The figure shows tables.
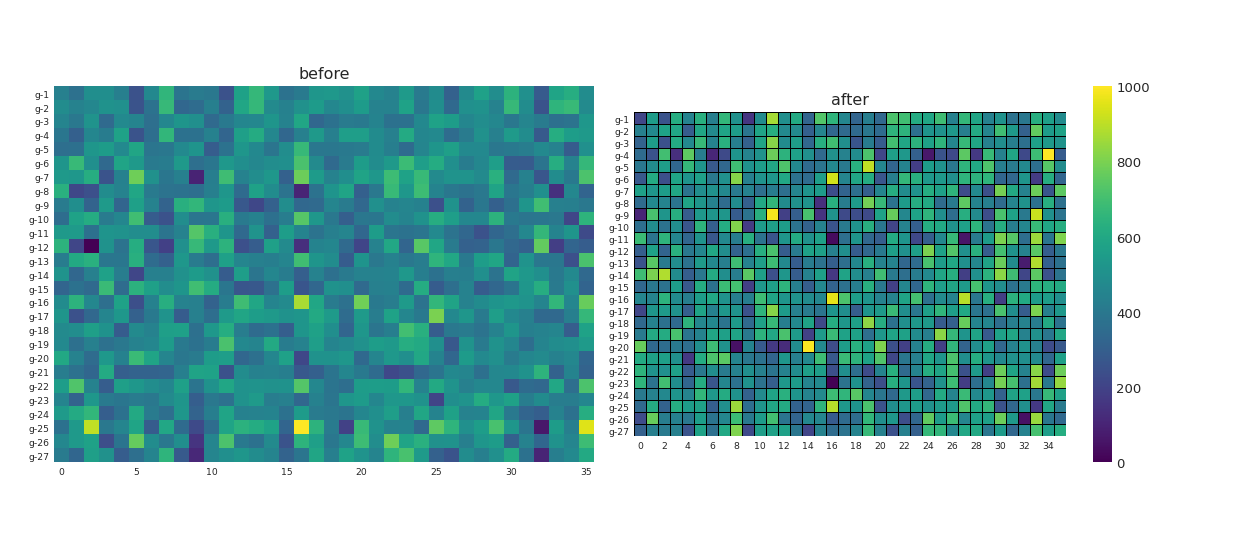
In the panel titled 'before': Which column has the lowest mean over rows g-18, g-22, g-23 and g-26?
9
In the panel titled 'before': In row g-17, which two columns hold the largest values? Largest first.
25, 35
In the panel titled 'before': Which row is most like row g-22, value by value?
g-6
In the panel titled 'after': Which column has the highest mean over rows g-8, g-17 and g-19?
11
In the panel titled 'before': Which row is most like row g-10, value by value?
g-13
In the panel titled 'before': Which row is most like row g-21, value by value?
g-14
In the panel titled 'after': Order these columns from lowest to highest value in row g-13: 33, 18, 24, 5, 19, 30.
18, 5, 19, 24, 30, 33
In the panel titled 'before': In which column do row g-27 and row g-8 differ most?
32
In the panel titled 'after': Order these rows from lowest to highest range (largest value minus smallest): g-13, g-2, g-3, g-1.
g-2, g-3, g-1, g-13
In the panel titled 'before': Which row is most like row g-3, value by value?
g-5
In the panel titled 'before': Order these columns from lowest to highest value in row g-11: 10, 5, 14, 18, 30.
14, 30, 18, 5, 10
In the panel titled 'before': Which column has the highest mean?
35
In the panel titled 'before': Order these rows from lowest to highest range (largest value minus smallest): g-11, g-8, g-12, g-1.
g-1, g-11, g-8, g-12
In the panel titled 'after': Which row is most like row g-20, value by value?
g-21
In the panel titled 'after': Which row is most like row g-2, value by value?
g-17
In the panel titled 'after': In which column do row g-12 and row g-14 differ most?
2
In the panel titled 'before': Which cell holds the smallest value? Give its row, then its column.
g-12, 2
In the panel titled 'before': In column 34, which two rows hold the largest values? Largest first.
g-2, g-1
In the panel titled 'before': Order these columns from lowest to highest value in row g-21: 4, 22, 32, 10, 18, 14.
22, 4, 18, 14, 10, 32
